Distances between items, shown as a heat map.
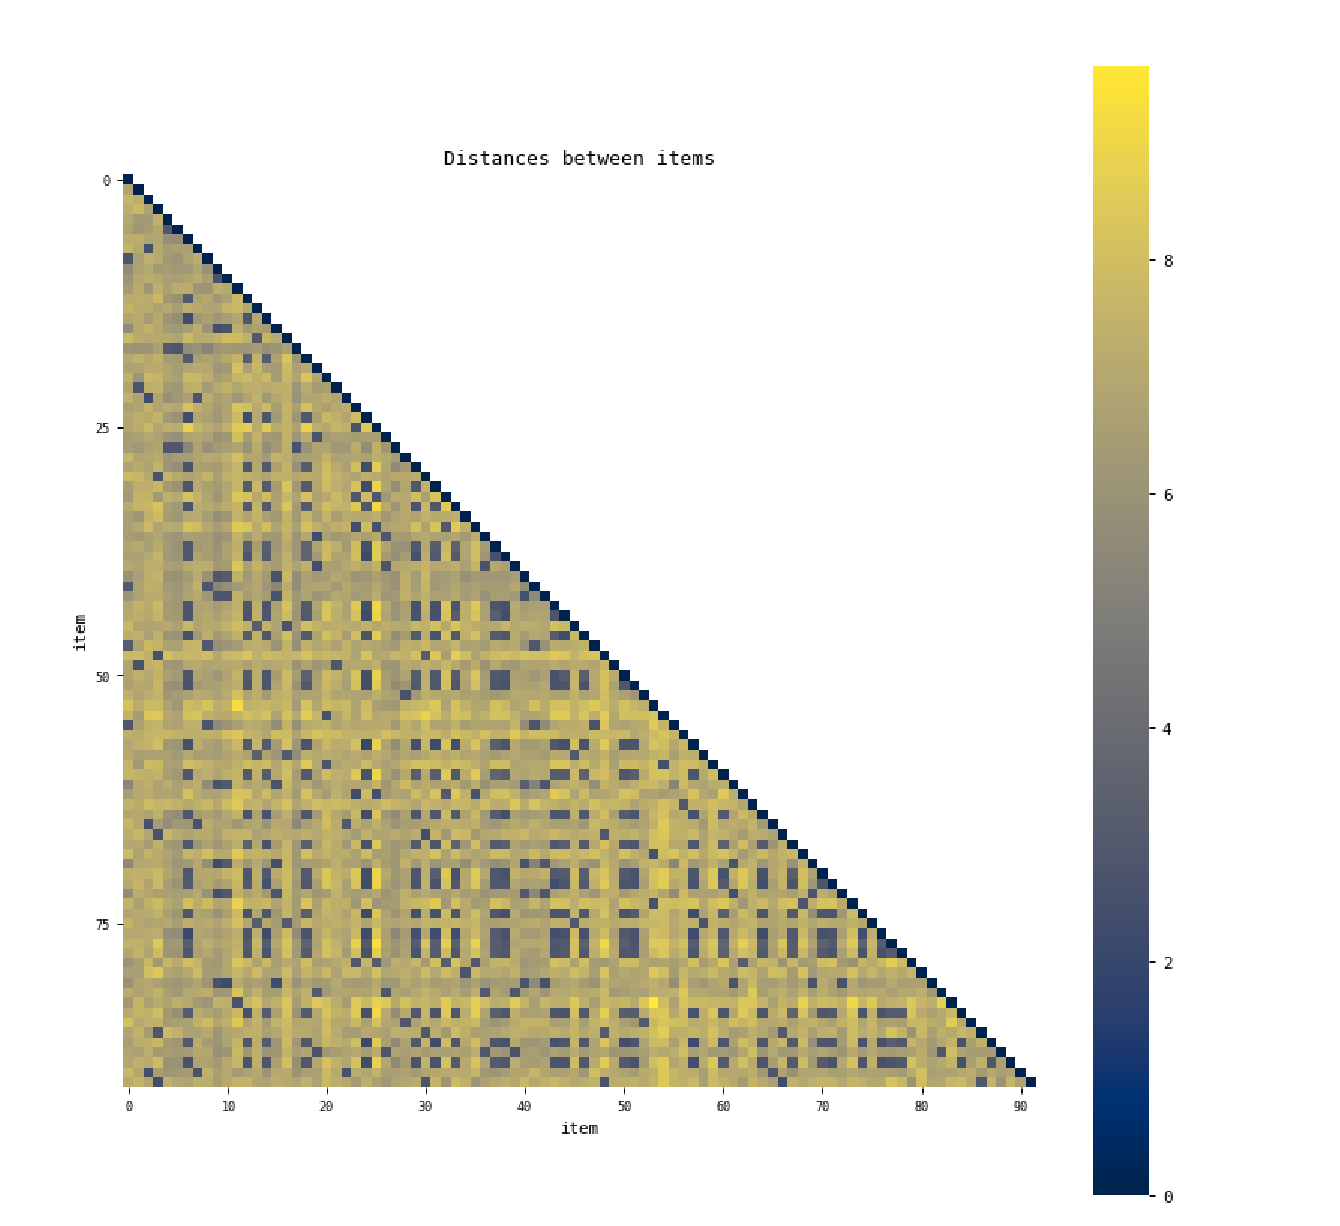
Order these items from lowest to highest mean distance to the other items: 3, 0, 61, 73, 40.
40, 61, 0, 3, 73
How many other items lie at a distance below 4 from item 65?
4
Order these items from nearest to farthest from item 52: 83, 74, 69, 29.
29, 74, 69, 83
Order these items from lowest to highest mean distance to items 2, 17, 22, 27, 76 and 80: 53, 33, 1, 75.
33, 1, 75, 53
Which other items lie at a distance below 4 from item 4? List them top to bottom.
5, 17, 27
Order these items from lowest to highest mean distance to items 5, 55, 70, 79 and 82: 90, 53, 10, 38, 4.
38, 4, 10, 90, 53
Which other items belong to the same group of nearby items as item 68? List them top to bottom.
53, 73
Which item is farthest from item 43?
25
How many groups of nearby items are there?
16
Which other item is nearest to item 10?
81
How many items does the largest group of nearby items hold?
28
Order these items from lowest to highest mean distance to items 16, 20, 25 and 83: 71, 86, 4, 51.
4, 86, 51, 71
